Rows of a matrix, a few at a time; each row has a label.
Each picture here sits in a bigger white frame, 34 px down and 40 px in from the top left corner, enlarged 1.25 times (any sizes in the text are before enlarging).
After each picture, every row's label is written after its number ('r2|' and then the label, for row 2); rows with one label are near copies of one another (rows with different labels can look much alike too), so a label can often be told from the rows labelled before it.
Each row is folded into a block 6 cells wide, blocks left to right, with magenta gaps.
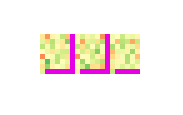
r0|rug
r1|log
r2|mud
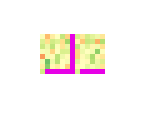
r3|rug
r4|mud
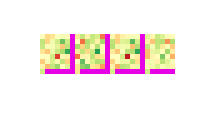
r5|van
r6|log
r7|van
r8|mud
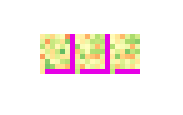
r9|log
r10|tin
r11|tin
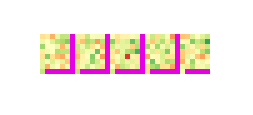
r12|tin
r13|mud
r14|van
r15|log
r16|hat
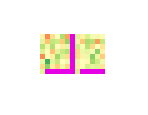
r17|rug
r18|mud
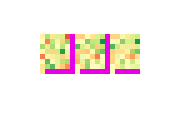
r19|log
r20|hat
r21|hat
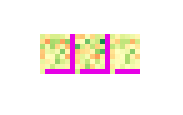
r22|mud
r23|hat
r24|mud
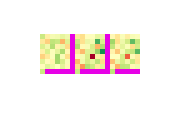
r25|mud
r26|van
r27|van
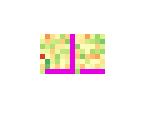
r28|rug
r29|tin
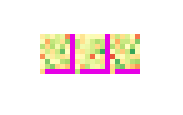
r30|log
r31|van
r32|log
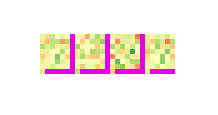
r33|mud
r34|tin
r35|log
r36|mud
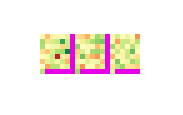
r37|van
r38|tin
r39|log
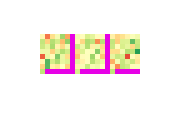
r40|rug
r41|mud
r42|van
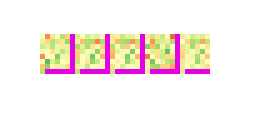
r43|rug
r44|mud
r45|mud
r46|log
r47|mud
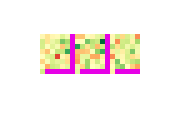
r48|van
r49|hat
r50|log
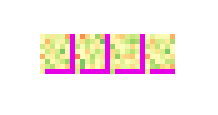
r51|log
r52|rug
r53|tin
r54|log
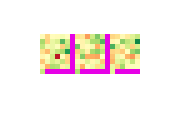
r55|van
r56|tin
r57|hat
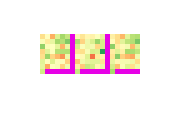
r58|tin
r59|van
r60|tin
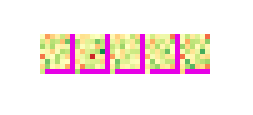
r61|rug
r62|van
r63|rug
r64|log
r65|log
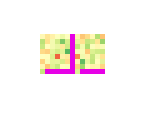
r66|van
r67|rug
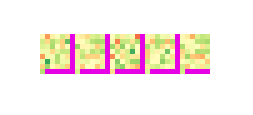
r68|rug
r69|tin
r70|log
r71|mud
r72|tin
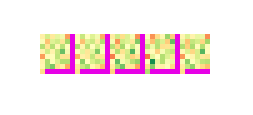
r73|log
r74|log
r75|log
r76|rug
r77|log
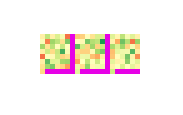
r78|log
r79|hat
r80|mud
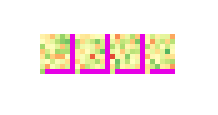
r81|tin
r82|van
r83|rug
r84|log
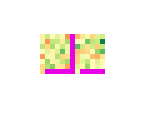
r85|log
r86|hat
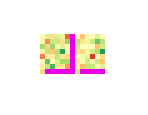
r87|log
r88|van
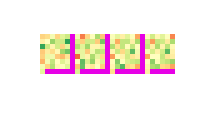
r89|hat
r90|rug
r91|log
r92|log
